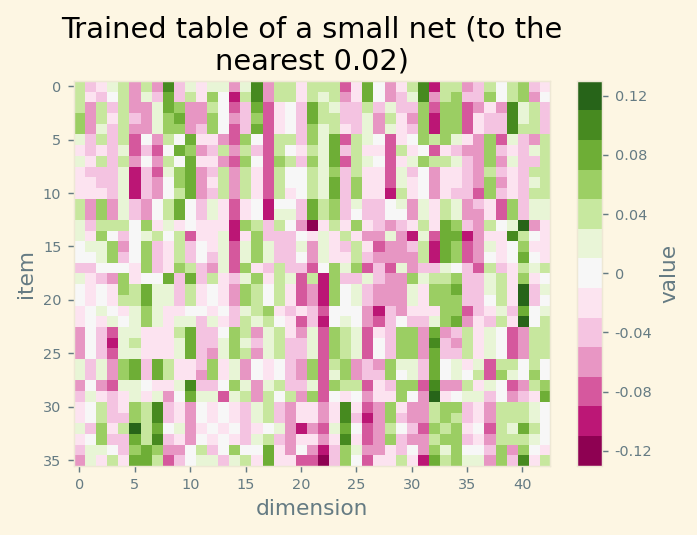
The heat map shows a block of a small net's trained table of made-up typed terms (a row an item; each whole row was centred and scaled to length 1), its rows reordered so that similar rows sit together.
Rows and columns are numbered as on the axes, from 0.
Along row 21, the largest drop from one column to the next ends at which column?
35
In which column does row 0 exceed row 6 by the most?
16
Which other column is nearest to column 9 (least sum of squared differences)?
41
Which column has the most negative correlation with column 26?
24
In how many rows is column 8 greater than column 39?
17
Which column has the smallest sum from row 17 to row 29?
22
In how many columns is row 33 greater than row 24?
19
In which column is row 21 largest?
40
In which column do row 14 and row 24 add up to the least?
26
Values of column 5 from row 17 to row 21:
-0.02 -0.02 0.04 0.04 0.02
